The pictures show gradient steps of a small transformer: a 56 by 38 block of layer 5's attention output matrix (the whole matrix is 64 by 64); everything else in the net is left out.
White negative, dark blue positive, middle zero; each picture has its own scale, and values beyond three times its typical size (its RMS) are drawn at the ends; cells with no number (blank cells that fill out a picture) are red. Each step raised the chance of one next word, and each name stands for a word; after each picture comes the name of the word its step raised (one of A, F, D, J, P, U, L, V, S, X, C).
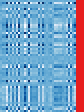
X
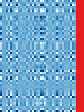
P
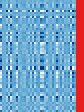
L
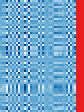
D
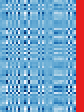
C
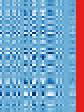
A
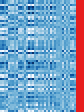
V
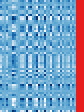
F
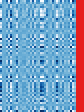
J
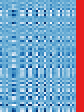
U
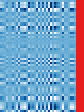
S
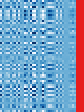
C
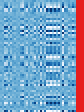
U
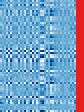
P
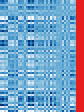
F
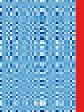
U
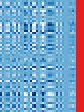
X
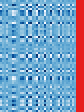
P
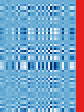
V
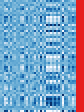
F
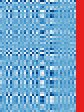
L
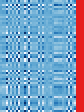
P
